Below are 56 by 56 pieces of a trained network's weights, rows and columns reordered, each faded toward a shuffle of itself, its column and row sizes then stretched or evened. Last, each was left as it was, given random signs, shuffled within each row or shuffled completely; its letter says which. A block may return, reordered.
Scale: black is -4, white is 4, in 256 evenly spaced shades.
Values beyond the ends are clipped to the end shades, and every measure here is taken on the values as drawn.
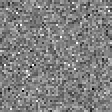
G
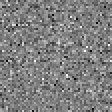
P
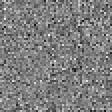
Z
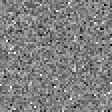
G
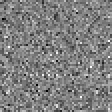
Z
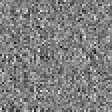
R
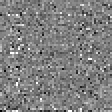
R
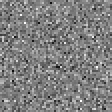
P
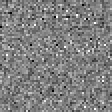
P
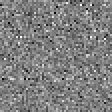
P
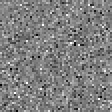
G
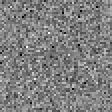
G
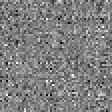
R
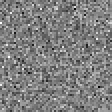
G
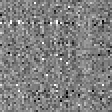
R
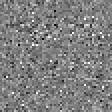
R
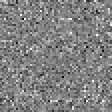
Z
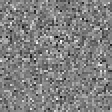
Z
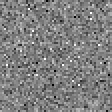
G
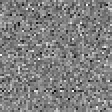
P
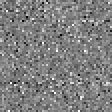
P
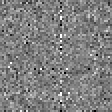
R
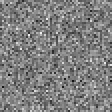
G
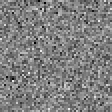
P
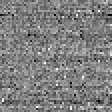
R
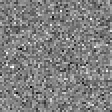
G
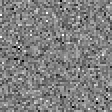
G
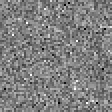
G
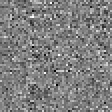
R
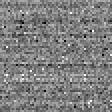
R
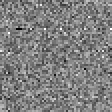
P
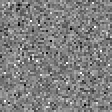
G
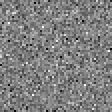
G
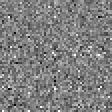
Z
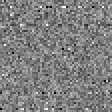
P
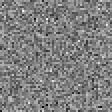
G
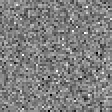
G
